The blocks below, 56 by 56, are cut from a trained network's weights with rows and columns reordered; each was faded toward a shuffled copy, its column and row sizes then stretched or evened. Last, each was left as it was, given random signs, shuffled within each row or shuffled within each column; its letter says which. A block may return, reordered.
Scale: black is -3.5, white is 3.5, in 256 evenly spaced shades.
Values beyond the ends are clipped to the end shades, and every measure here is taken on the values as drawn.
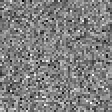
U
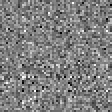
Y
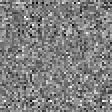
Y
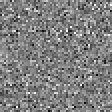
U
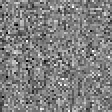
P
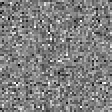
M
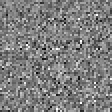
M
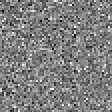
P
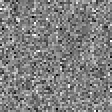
P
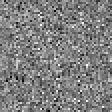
P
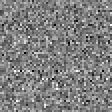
U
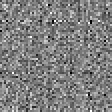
Y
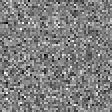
Y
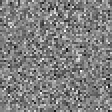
P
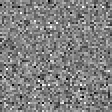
M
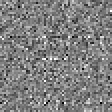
M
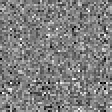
M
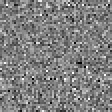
U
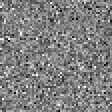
U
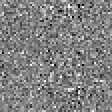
M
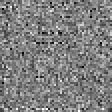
Y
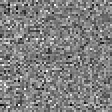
Y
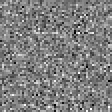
M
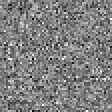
Y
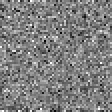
U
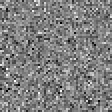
P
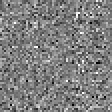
Y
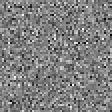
Y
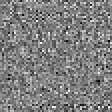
Y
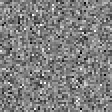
P
